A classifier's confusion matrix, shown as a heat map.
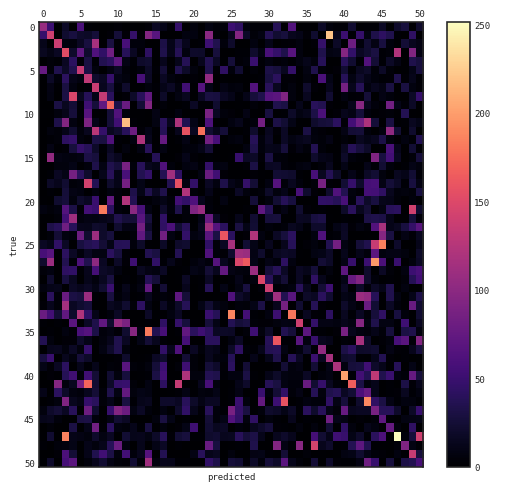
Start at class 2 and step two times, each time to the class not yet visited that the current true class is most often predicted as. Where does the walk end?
40
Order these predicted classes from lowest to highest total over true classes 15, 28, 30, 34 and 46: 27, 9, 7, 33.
33, 27, 9, 7
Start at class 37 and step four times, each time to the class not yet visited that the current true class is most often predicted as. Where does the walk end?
4
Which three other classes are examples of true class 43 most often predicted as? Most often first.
32, 3, 29
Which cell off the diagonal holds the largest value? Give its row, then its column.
1, 38
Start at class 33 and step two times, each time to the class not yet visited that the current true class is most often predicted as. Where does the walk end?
45
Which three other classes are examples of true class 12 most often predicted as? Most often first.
21, 19, 7
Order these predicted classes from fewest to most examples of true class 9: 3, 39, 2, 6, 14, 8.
39, 3, 2, 6, 8, 14
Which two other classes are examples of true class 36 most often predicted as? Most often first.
31, 42
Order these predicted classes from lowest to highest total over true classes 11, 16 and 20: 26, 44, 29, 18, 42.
26, 44, 29, 42, 18
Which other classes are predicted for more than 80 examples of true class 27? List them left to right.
1, 7, 26, 44
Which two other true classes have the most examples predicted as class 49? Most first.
21, 3
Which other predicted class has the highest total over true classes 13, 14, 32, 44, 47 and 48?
3
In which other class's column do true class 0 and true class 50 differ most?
14
